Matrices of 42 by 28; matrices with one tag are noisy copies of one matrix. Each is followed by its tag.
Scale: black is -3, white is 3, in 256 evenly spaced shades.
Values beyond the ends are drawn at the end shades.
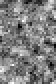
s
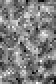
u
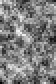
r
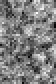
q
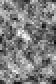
r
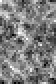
r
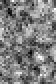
q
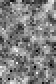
s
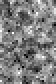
q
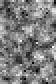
q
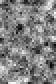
s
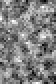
u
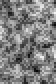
q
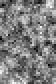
s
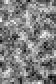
u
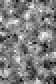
u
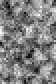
q
